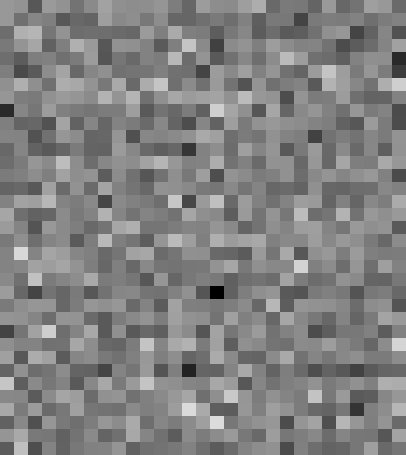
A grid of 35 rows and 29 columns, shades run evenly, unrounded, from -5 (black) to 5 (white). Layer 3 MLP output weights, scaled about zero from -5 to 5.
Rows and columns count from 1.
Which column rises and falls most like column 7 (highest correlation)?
3
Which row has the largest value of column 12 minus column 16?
23
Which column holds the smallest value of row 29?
14
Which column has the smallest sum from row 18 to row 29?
8
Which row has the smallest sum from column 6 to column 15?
29
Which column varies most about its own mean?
16
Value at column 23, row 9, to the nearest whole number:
1
